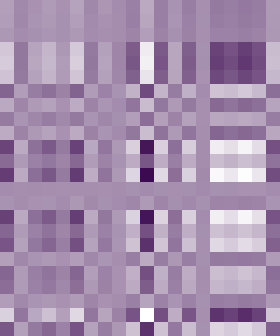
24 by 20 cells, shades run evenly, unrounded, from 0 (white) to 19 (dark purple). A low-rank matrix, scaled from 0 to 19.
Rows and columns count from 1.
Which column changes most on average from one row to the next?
11
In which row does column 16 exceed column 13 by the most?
23
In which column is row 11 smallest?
18
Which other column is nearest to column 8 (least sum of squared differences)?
3
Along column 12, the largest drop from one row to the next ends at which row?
24
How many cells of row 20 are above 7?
13
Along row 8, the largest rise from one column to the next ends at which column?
12
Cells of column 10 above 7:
14
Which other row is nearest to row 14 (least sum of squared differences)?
15
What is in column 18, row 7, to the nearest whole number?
4
